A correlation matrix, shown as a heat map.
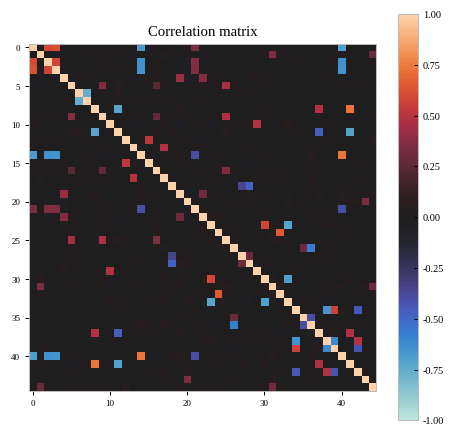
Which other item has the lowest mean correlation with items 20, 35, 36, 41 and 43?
11
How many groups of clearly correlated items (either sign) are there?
15
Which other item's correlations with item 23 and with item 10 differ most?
33
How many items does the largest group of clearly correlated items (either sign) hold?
6
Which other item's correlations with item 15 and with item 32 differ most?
24
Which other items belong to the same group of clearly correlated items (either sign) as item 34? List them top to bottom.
38, 39, 42
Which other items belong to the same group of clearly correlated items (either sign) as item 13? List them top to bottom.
17
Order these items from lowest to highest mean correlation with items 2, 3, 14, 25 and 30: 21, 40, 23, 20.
40, 20, 21, 23
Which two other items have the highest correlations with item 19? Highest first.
4, 22
